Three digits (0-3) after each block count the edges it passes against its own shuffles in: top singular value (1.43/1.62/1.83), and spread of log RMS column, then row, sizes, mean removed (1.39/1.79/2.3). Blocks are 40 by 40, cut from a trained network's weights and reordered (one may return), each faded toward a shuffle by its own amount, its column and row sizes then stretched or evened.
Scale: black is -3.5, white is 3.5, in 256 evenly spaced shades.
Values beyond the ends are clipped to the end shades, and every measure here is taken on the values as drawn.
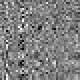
2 3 0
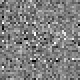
0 1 2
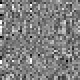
3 2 1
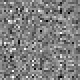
2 2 1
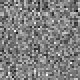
2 0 0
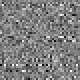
1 0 3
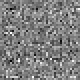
0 1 2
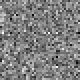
0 2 0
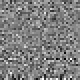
1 0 2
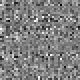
2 1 3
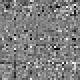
0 2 3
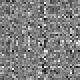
2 3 1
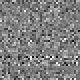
0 0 3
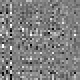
3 3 2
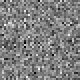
1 0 1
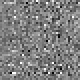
0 2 2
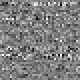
1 0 3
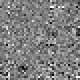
0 2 2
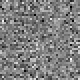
1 2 0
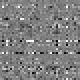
1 1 3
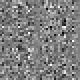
1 3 1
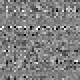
0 1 3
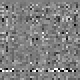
2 2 3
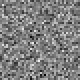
0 0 0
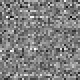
1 0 2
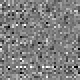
1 3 2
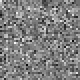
0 1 0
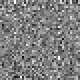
0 2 1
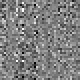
2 3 0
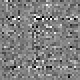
2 2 3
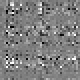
2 3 3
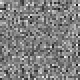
2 0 2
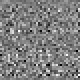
3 1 3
